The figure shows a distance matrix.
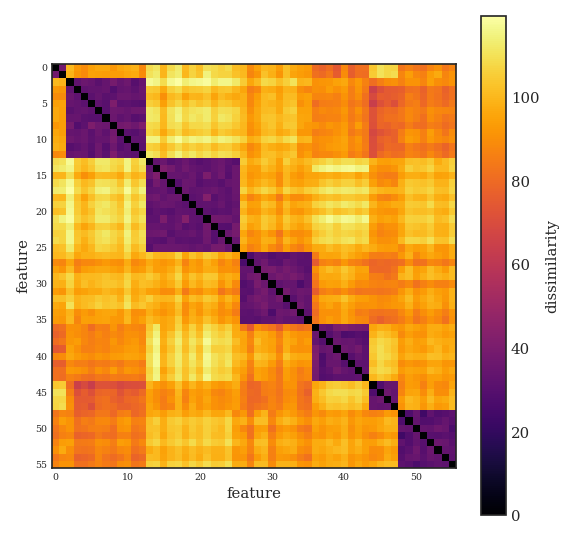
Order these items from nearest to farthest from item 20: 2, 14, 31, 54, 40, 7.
14, 31, 54, 40, 7, 2
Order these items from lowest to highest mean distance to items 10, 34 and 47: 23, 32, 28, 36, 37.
28, 32, 36, 37, 23
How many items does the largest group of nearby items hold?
13
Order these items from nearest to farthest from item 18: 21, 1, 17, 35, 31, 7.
17, 21, 31, 35, 1, 7
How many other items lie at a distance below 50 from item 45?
3
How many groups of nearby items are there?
7
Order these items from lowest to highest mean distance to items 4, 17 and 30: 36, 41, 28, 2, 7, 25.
25, 28, 7, 2, 36, 41
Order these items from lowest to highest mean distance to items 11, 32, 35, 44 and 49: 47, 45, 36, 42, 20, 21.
45, 47, 36, 42, 20, 21
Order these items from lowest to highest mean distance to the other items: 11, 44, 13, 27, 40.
27, 11, 44, 13, 40
